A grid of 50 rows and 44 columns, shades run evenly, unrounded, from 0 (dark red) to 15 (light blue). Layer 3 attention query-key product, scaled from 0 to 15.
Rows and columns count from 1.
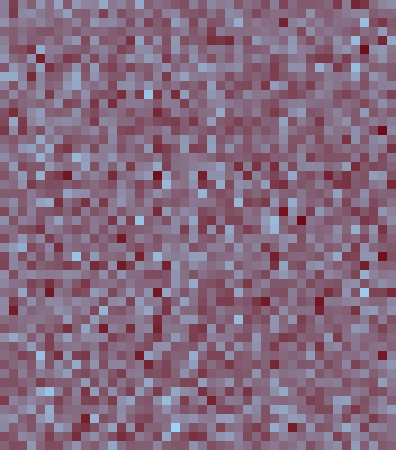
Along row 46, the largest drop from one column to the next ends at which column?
7
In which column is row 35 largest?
12
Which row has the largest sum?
47
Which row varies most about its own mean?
20
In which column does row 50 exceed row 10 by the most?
13
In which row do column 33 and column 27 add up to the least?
19
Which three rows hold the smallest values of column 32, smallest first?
24, 3, 21
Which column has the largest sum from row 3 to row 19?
5
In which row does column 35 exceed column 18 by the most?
33
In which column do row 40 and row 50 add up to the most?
22
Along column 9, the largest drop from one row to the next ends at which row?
30
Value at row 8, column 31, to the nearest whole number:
4
